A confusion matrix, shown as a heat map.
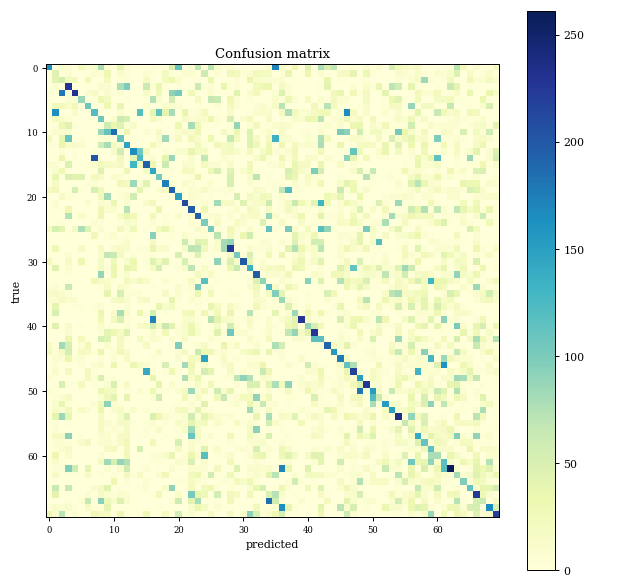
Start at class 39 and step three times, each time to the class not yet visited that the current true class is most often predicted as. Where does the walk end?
28
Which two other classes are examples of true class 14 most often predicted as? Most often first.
7, 60
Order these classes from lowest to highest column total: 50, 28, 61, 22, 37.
50, 37, 61, 28, 22
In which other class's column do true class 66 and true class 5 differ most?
22
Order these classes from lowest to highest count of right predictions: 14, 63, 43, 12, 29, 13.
63, 29, 14, 12, 13, 43
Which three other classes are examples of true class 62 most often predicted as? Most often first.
36, 61, 3
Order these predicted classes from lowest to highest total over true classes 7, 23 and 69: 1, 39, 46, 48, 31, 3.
48, 39, 3, 31, 1, 46
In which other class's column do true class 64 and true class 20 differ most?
9
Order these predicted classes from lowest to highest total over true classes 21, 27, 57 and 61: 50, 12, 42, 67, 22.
67, 50, 12, 22, 42
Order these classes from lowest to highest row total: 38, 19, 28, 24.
24, 38, 19, 28
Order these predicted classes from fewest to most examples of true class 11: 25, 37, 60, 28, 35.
37, 25, 28, 60, 35
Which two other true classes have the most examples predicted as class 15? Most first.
47, 3
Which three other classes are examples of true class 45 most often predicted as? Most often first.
24, 59, 61
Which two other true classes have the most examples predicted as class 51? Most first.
27, 39
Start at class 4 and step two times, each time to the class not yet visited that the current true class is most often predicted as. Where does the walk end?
58
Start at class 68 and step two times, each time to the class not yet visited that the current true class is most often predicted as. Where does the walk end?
49
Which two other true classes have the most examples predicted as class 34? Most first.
67, 25
